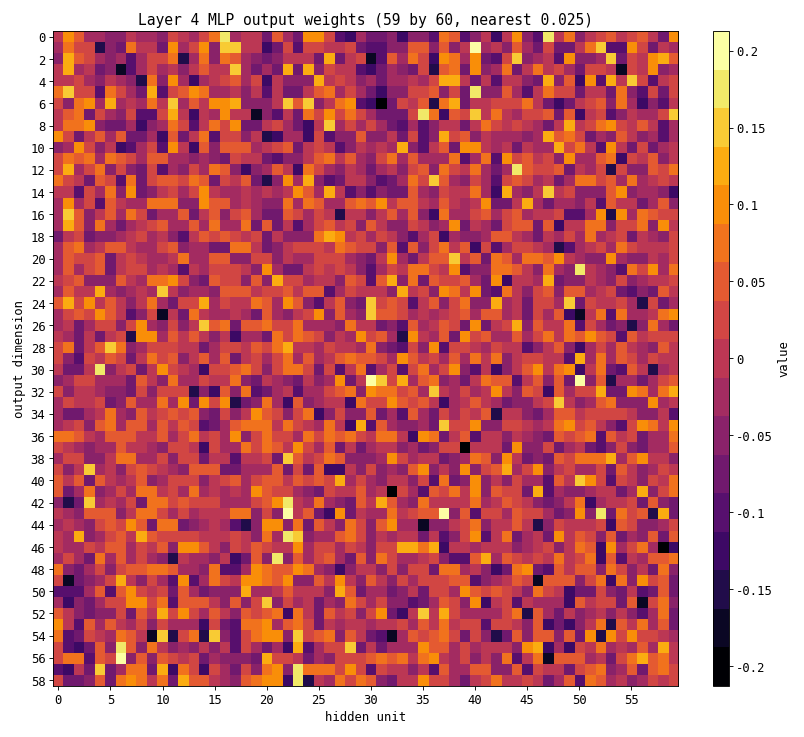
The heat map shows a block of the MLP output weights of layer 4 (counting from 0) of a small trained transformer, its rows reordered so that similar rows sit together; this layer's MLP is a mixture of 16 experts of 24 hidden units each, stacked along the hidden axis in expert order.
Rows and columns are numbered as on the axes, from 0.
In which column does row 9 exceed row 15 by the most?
47
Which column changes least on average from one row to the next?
0
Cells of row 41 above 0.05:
10
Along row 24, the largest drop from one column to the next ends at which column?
50
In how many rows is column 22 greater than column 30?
38
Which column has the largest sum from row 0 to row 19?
1
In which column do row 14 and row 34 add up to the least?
42
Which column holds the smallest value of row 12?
53
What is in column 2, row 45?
0.125
